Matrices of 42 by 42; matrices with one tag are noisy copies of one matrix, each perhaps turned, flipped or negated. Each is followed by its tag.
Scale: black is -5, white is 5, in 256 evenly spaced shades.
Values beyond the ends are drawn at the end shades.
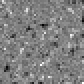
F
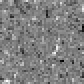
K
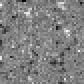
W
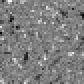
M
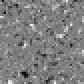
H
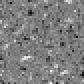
M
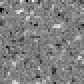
M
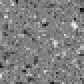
H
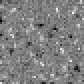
F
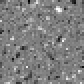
H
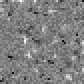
F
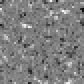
M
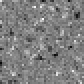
F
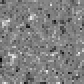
W
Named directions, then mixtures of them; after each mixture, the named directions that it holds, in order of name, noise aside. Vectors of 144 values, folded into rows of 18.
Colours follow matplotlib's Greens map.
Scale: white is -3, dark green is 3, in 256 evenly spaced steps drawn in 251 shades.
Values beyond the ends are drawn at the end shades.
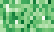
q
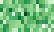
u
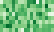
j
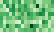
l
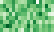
j.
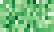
j, q.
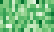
j, l.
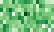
u.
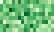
l, u.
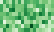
l, u.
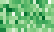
q, u.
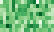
j, l.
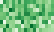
l, u.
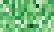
l, q.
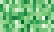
q, u.
